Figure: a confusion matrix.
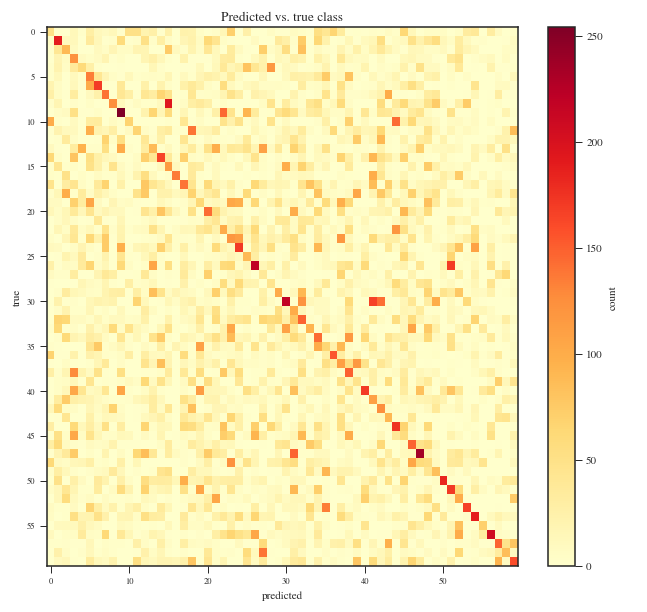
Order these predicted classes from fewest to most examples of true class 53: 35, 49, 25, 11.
25, 11, 49, 35
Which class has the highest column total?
23
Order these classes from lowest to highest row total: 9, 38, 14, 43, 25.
25, 43, 38, 14, 9
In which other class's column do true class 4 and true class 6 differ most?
28
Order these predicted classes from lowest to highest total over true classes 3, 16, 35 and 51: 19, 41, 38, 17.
38, 17, 41, 19
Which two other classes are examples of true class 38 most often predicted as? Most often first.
3, 22
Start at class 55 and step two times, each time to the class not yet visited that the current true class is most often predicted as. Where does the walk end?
21
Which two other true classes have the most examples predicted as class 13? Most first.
26, 29
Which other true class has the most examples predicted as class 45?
20
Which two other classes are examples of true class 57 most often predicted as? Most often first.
43, 59
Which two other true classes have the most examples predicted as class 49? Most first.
30, 8
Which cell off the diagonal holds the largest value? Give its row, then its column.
8, 15
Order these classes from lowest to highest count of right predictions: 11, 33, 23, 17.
11, 33, 23, 17
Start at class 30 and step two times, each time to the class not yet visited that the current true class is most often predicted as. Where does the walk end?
2
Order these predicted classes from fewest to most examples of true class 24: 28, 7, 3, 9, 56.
3, 56, 28, 7, 9
